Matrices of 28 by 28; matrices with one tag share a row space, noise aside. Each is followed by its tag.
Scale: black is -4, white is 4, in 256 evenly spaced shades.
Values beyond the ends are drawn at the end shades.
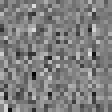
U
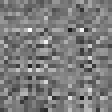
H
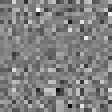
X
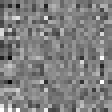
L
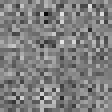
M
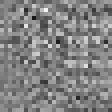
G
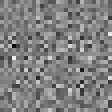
X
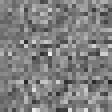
G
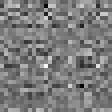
H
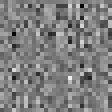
X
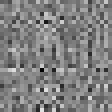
M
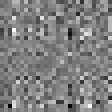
X
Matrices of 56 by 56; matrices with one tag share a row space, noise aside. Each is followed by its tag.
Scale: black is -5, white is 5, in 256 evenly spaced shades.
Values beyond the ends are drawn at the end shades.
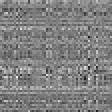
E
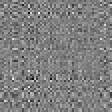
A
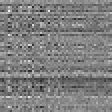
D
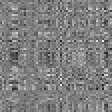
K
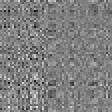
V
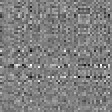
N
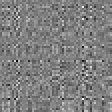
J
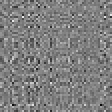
A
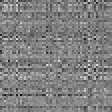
E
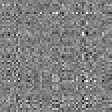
J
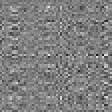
K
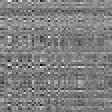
D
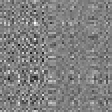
V
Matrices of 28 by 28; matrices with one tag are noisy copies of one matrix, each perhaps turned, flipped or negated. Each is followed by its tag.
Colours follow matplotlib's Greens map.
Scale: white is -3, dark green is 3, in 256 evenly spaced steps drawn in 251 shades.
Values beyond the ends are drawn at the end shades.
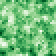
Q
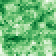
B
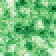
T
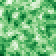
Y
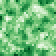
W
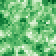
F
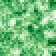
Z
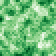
W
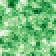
Q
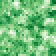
Z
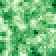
F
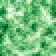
W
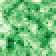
W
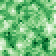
W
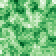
Z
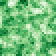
Q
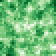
T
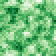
W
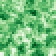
Z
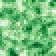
Q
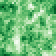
B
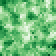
T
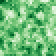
Y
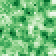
Z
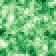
Q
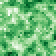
W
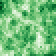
B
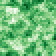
W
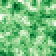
F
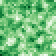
Y
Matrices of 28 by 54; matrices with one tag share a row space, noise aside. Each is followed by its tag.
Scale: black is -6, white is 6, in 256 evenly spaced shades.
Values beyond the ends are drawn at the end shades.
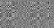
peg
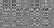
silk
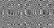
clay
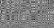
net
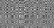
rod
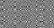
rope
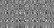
rod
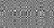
rope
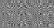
clay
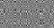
rope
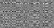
silk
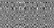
rod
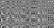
net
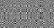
rope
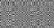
peg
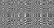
clay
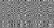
clay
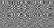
clay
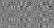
clay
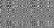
peg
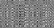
rod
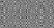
rope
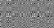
peg
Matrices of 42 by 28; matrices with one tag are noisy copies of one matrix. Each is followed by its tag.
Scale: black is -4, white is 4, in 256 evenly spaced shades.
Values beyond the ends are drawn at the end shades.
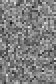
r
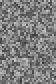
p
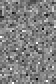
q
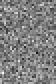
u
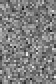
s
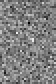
s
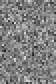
p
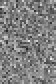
u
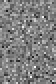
s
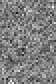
q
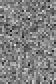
u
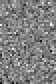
s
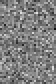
u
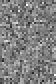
s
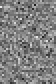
u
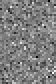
r
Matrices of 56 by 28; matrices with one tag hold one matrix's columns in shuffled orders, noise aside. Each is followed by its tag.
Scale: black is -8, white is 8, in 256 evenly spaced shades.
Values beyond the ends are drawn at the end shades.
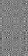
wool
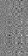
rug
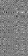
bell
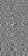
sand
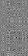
wool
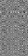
bell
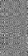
rug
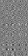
sand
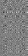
bell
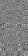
sand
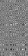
sand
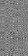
wool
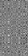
rug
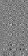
sand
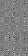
wool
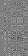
wool
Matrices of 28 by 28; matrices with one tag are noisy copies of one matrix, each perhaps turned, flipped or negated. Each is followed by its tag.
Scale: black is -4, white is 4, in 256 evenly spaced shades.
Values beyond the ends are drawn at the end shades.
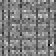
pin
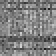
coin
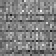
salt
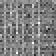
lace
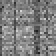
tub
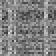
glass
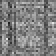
glass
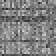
tub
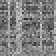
tub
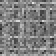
pin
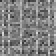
pin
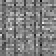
salt
